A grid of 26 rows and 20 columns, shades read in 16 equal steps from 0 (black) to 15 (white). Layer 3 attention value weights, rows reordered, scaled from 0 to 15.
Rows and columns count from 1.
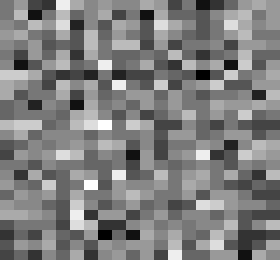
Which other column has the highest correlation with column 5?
18
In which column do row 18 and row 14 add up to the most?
9
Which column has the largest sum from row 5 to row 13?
7
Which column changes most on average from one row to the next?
17
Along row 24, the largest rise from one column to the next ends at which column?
11
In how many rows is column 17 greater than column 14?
11
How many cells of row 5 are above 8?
7
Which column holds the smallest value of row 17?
10
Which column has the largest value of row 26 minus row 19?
13
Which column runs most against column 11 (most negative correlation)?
12
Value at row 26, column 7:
3
